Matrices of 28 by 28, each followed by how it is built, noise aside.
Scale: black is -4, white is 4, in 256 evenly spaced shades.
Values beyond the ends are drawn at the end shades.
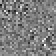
block diagonal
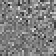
upper triangular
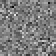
block diagonal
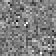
block diagonal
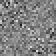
block diagonal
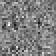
low rank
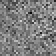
upper triangular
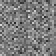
repeating rows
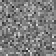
noise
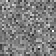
noise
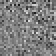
upper triangular
